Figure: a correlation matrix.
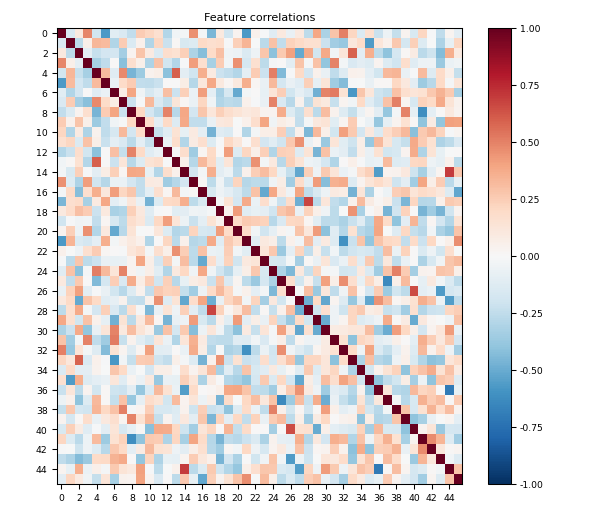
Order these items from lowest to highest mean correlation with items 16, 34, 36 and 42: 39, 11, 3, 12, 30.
39, 30, 3, 12, 11
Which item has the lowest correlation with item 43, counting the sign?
26
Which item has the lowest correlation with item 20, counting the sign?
6
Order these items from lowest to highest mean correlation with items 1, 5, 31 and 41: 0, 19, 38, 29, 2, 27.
2, 19, 0, 29, 27, 38
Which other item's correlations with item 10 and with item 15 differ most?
3
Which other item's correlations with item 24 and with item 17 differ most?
28
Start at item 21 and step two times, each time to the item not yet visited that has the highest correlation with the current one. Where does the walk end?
9
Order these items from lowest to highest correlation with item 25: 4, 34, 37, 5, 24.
37, 4, 24, 5, 34
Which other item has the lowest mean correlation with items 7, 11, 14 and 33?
36
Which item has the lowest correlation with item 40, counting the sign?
29
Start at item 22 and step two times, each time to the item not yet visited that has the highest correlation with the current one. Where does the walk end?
4
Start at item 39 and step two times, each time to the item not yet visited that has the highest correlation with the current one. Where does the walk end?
12
